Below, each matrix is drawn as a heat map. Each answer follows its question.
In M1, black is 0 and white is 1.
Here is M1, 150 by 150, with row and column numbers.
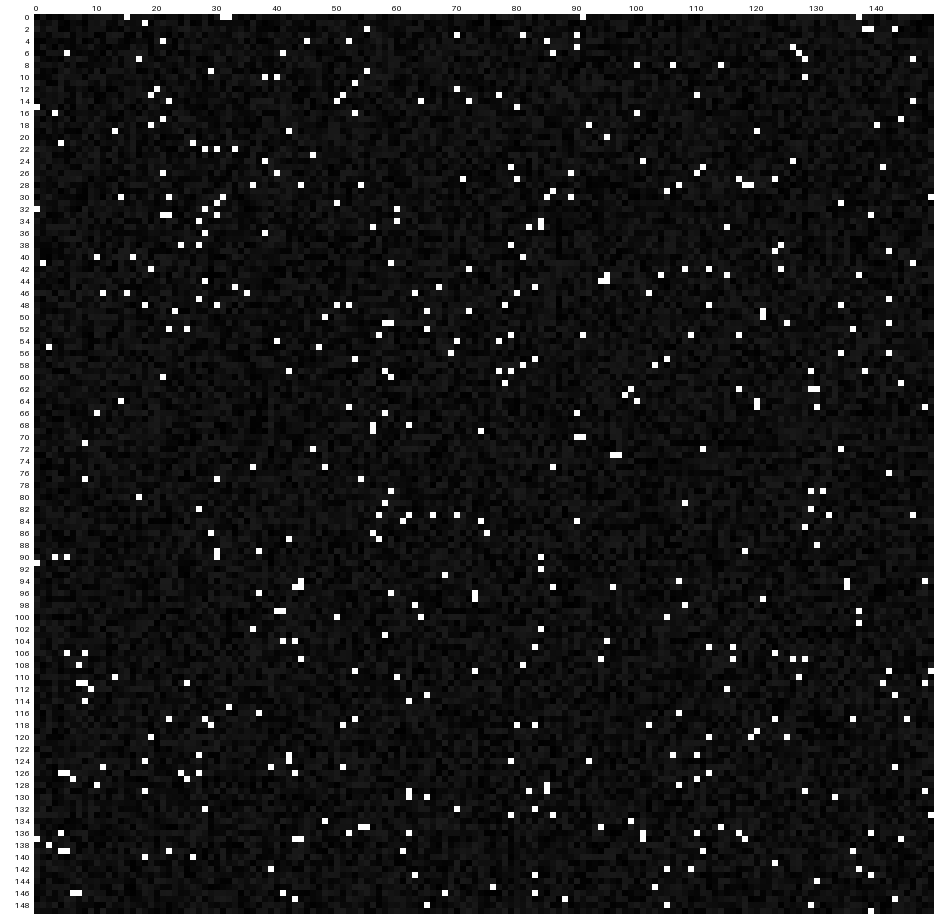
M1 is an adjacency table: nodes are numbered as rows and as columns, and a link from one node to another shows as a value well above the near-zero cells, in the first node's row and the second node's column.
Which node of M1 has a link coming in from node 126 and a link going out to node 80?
node 27
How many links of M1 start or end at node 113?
2
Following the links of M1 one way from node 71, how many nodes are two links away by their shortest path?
3
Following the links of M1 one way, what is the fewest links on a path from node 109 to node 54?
4
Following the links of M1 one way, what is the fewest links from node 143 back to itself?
7
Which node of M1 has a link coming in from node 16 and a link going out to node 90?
node 3
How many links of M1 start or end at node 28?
12
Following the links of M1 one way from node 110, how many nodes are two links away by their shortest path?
7
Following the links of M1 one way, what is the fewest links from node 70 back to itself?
3
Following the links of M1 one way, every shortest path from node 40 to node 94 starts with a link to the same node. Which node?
node 10
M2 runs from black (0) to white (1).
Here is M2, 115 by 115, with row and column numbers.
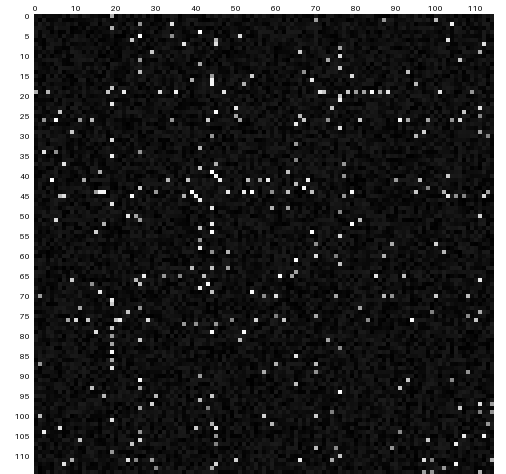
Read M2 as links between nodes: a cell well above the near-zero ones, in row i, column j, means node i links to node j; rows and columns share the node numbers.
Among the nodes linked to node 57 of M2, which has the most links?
node 70
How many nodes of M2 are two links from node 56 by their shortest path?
10
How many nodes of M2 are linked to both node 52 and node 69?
1
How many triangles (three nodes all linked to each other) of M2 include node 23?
2
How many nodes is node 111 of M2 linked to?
10
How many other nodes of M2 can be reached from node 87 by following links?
8
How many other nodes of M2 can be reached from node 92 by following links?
8
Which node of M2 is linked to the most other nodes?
node 19
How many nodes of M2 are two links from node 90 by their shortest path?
10
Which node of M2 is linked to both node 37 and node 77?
node 45
